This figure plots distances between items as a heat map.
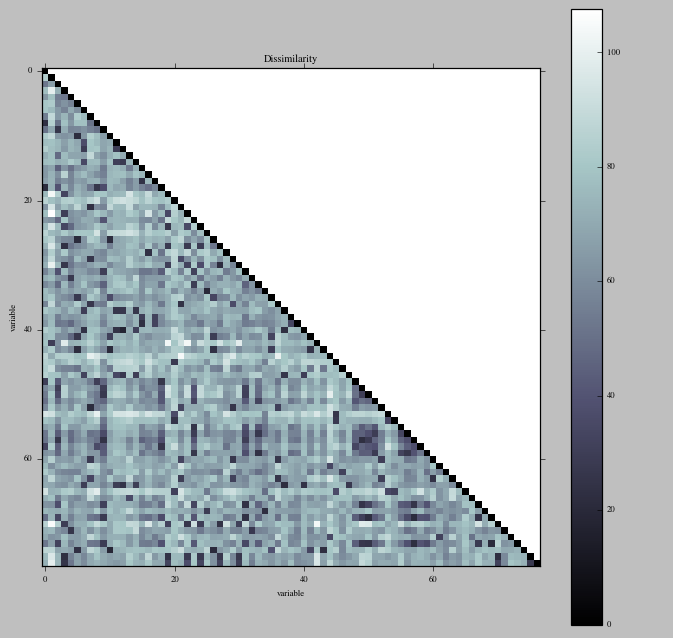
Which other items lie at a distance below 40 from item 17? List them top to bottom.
15, 38, 39
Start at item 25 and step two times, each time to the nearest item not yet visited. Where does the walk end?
68
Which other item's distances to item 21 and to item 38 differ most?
7
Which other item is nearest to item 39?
15
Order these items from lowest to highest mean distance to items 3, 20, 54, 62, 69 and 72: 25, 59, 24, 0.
59, 24, 25, 0
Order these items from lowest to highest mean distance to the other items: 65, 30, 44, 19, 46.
30, 46, 19, 65, 44
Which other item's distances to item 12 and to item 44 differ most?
40
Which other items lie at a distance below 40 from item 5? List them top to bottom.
10, 26, 35, 41, 43, 74
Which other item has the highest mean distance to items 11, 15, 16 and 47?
53
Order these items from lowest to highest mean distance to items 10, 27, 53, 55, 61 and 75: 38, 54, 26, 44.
26, 54, 38, 44
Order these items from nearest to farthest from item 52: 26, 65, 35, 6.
6, 35, 26, 65
